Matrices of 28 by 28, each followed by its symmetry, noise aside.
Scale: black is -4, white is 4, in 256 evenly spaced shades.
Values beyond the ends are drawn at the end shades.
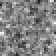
same after a half turn.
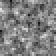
antisymmetric.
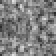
mirrored top to bottom.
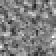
antisymmetric.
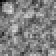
symmetric.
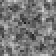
same after a half turn.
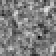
no symmetry.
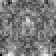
mirrored left to right.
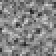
same after a half turn.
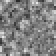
symmetric.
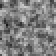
antisymmetric.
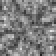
same after a half turn.
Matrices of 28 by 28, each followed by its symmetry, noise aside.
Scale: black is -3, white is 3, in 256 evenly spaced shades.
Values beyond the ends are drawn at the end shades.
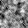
no symmetry.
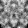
mirrored left to right.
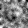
antisymmetric.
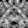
mirrored left to right.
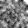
symmetric across the other diagonal.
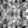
mirrored top to bottom.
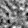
antisymmetric.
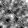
symmetric across the other diagonal.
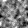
no symmetry.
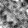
symmetric across the other diagonal.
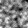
no symmetry.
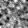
antisymmetric.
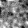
antisymmetric.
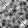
symmetric.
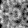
mirrored top to bottom.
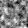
antisymmetric.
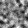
antisymmetric.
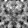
mirrored left to right.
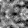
mirrored top to bottom.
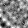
symmetric across the other diagonal.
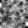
no symmetry.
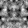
mirrored left to right.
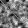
no symmetry.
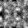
mirrored top to bottom.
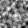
symmetric.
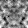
mirrored left to right.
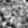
symmetric across the other diagonal.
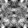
mirrored left to right.
